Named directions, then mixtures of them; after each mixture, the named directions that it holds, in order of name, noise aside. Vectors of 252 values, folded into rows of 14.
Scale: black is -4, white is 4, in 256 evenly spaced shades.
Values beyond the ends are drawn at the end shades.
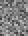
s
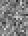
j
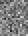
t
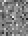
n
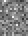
n, s.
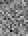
t.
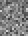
n, s, t.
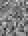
j, n.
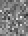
j, s, t.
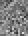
s, t.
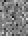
n.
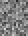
j, n, t.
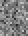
j, n, s.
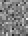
n, t.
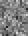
j, s.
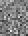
s, t.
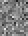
j, n.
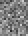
t.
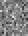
n.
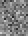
j, n, t.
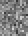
j, t.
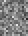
n, s.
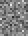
s, t.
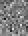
t.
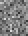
t.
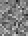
j, n, t.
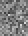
j, t.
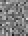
n, t.
